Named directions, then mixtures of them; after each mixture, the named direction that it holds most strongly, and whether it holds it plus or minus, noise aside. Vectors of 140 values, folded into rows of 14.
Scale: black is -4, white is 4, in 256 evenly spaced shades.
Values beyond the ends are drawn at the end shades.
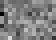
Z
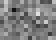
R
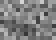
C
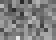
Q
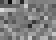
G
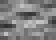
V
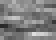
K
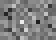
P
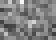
G, minus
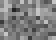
R, plus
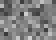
Q, plus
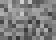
Q, minus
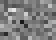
R, minus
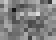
R, plus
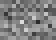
P, plus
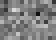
R, minus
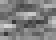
V, minus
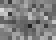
G, plus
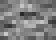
V, plus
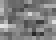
V, minus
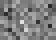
P, plus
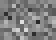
P, plus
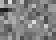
G, minus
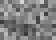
C, plus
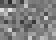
G, plus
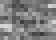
K, minus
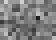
C, plus
